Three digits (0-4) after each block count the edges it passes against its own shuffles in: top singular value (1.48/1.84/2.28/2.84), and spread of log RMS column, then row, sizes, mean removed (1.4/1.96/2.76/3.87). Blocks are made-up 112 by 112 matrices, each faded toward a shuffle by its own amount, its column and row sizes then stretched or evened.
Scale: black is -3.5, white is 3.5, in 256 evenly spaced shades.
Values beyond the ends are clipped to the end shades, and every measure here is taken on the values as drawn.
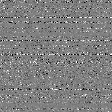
2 0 4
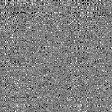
3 2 3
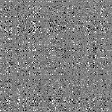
2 3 3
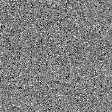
0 2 0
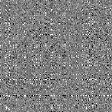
3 3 3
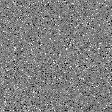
1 1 1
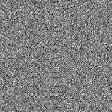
3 0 0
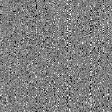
2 3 0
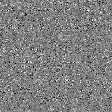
1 0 2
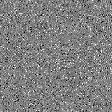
3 0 1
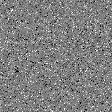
1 0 0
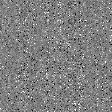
1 2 0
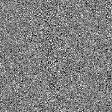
1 2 0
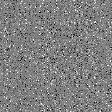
2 2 0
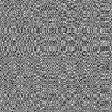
4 0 2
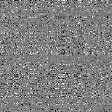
3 1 3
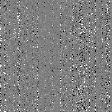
1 4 0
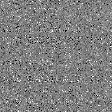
1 2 2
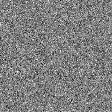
0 1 0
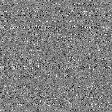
1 0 3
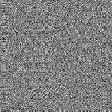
3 0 0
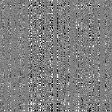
3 4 2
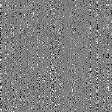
3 4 2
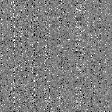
2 3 0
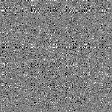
3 2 2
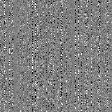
0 4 0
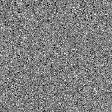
1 1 0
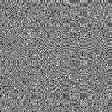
4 0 0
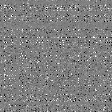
1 2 3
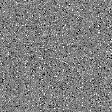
0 2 0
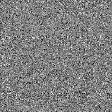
1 1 2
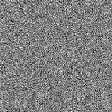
3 0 0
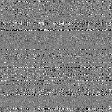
3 2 4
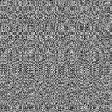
4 1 2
